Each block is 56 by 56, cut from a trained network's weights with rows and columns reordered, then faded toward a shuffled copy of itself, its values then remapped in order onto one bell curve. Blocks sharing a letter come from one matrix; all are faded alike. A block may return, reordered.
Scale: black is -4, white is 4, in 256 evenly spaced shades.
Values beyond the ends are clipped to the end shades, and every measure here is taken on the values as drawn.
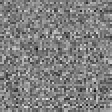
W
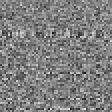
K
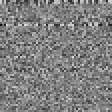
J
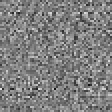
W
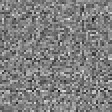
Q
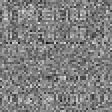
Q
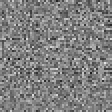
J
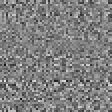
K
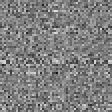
W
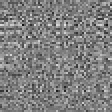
K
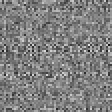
K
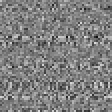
J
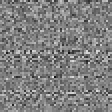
K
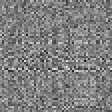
Q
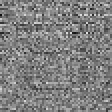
W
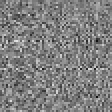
W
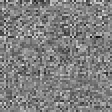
W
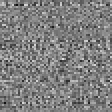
J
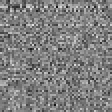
J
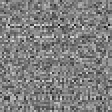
W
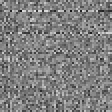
J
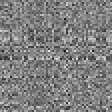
Q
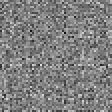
Q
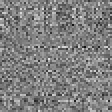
J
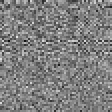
Q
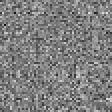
W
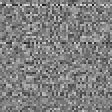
J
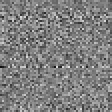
W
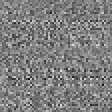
K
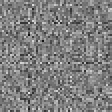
Q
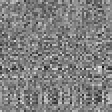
Q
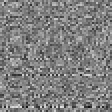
J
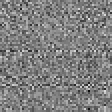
Q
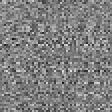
K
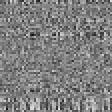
K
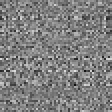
K
